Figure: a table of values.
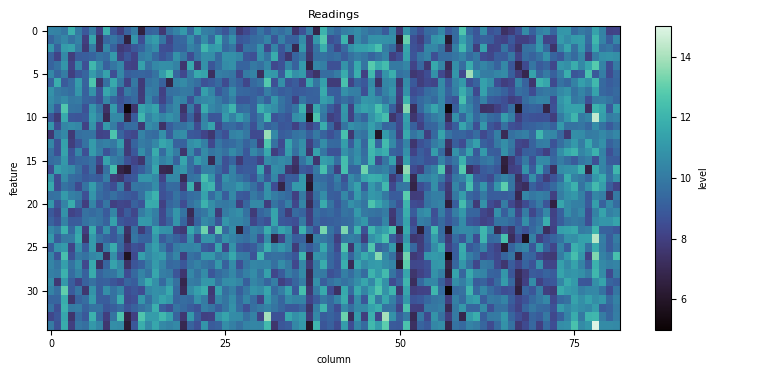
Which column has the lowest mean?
57
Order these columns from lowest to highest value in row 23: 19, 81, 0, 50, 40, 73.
50, 19, 81, 40, 0, 73
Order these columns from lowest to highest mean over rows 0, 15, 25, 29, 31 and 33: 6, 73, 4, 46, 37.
37, 4, 73, 6, 46
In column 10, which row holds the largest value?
33
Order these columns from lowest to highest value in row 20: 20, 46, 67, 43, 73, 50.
67, 50, 20, 43, 73, 46
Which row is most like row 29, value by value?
17
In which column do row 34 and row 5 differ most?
78
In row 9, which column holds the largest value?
51
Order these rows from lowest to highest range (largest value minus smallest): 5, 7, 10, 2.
7, 2, 5, 10
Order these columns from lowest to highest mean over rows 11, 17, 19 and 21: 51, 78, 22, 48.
48, 78, 22, 51
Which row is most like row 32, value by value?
19
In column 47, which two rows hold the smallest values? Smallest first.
12, 6
